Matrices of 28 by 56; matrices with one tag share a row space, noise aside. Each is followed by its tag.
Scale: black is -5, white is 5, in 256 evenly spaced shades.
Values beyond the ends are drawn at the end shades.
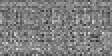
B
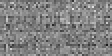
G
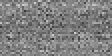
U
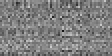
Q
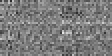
Q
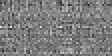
Q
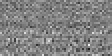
B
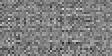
Q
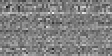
U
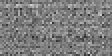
B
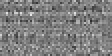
B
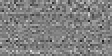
B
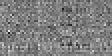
Q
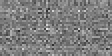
U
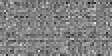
G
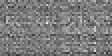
G
